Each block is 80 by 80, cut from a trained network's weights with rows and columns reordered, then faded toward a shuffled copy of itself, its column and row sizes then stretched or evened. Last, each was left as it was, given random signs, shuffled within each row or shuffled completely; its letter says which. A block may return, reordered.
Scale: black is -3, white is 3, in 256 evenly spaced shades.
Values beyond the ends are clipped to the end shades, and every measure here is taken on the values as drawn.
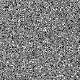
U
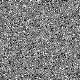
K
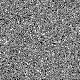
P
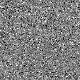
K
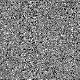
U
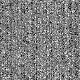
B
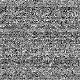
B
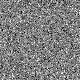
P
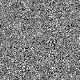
U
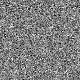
K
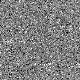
U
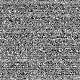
K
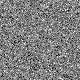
P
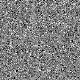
U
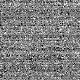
B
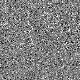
U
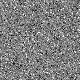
P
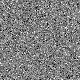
P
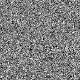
U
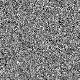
U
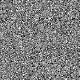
U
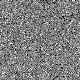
K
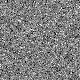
P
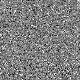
K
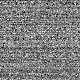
K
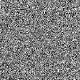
U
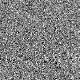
U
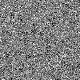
K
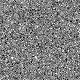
P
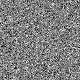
P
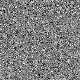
U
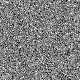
P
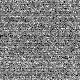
K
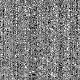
B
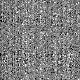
B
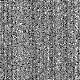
B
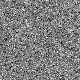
P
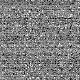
B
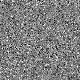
K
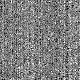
B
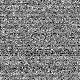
K
